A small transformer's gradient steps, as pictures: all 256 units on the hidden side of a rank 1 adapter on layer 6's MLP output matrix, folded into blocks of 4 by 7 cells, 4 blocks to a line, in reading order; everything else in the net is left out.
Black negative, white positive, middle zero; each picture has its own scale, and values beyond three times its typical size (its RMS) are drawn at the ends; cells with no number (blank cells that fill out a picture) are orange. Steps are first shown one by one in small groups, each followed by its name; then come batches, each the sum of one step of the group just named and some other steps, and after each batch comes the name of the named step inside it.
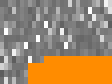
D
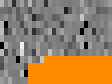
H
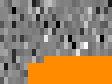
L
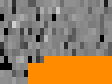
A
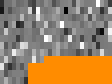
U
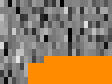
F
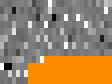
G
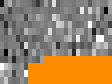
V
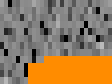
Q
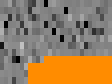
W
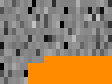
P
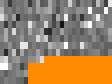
G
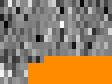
V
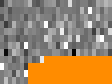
V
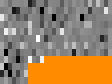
G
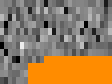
W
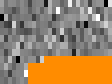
W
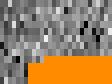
U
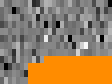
L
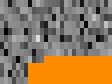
Q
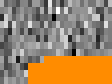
A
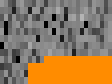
W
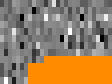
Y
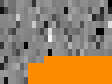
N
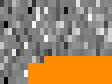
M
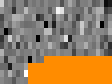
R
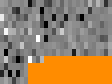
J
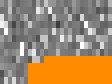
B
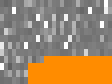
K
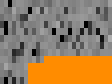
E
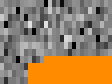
K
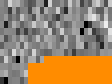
M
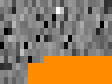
R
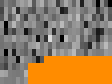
N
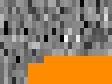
Y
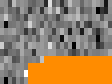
E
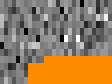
Y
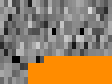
B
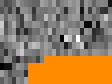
Y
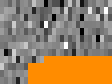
K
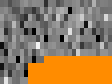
Y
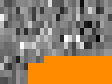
K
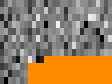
M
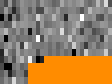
K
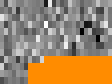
K
